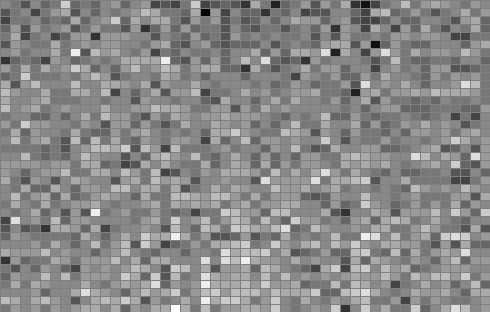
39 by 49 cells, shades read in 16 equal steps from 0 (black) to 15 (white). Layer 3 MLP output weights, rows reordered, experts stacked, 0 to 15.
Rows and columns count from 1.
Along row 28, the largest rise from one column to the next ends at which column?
2
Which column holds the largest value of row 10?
3
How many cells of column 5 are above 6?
29
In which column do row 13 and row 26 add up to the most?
37
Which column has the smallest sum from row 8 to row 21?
21
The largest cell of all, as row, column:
39, 18
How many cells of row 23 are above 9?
12
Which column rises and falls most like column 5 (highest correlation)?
1
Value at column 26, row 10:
8
